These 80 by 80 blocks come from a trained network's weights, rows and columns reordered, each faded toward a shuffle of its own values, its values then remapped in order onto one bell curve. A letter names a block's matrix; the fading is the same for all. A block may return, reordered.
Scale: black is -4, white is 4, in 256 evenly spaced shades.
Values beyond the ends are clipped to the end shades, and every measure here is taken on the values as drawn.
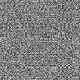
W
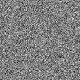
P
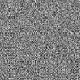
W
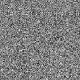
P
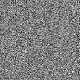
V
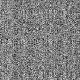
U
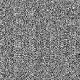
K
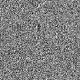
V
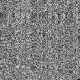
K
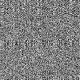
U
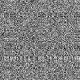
W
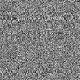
W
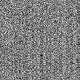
U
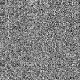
K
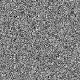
P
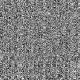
U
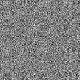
W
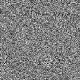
V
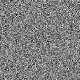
P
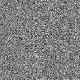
P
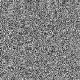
V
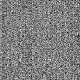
U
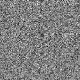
V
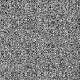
K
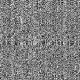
U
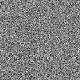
V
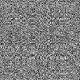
W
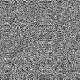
W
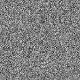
V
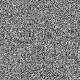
V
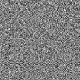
W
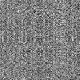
U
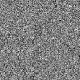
P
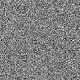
P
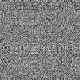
W
